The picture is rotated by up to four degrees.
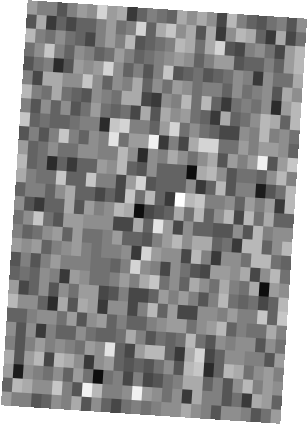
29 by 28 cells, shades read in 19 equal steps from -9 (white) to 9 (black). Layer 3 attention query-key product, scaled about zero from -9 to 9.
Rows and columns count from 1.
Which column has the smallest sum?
28
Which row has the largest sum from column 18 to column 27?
13
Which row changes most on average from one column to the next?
2
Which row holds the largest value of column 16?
14
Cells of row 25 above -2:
19
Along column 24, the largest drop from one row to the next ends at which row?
17
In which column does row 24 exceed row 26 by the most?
4
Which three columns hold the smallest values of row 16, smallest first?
15, 3, 25
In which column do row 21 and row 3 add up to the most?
26
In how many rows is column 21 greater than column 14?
16
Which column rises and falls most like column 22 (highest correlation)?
12
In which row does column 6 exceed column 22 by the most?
20
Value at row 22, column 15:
-4
